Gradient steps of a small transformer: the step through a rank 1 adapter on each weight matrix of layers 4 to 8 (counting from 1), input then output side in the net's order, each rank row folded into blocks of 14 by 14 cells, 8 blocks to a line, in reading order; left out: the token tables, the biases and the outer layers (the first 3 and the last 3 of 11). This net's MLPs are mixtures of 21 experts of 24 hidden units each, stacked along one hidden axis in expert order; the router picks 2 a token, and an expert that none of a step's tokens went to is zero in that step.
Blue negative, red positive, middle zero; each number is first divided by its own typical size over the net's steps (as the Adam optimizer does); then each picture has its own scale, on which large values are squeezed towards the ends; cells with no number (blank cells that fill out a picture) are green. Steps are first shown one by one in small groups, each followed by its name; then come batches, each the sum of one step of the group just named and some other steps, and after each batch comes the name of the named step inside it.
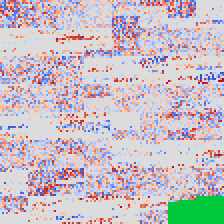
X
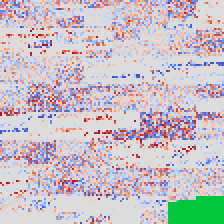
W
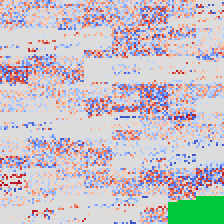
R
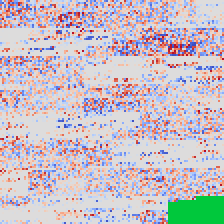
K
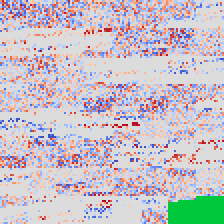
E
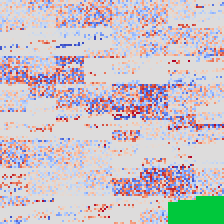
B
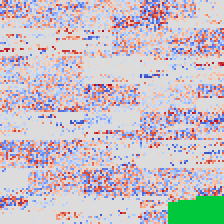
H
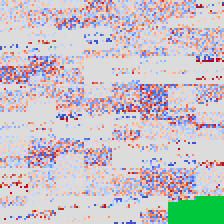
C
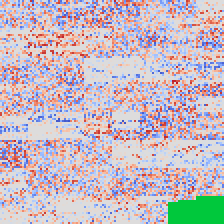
W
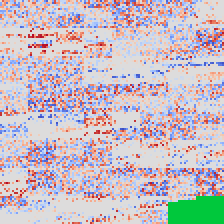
W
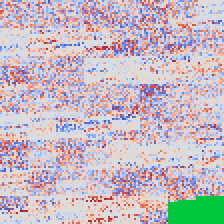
B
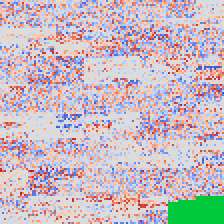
K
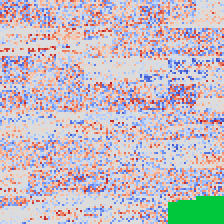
H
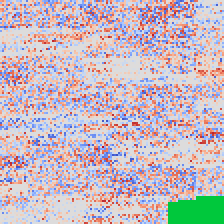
E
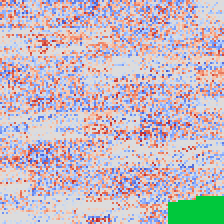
W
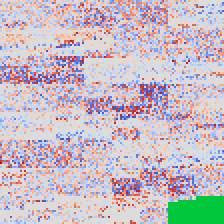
B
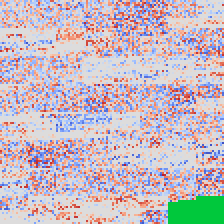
H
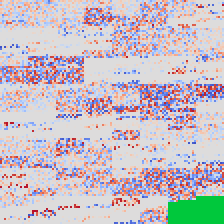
R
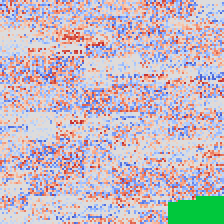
X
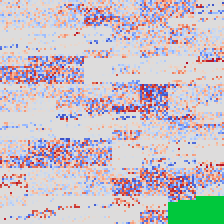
C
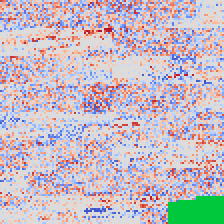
E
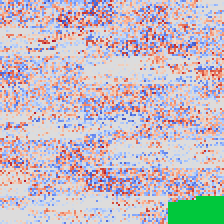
K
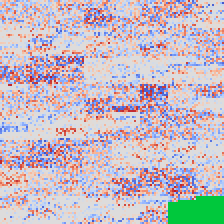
W
